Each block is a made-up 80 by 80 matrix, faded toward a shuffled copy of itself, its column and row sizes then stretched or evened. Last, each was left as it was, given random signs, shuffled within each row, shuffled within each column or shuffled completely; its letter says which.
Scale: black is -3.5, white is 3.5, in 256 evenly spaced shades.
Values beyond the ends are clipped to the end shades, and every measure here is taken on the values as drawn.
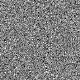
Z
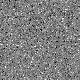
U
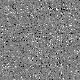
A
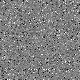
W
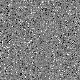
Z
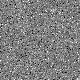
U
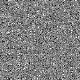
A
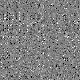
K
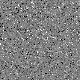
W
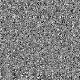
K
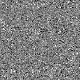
K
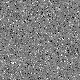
U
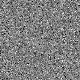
Z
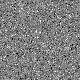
U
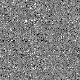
A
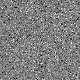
Z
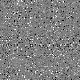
K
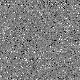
W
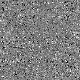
A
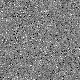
U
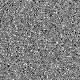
U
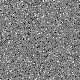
U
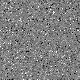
W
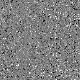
A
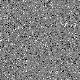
K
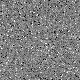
U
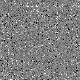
A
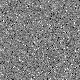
U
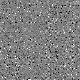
K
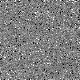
A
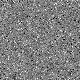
U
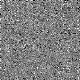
K
